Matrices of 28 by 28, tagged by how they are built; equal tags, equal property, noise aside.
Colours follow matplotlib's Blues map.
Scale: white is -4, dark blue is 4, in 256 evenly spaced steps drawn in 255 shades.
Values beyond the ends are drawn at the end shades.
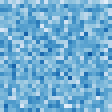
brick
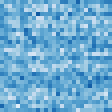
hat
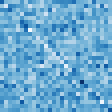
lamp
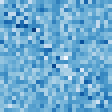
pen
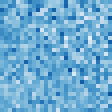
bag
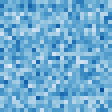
hat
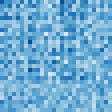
hat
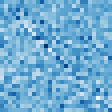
lamp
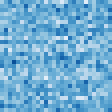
hat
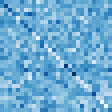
lamp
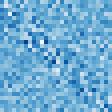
pen
